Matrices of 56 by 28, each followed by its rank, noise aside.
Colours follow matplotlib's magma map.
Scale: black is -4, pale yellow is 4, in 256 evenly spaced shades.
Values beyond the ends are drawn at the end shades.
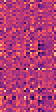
two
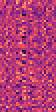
five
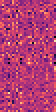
six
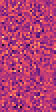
six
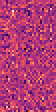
six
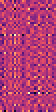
three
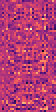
six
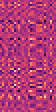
two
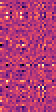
three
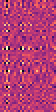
two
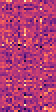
four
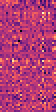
five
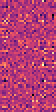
five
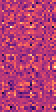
five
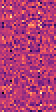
five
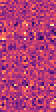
four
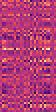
two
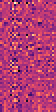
three
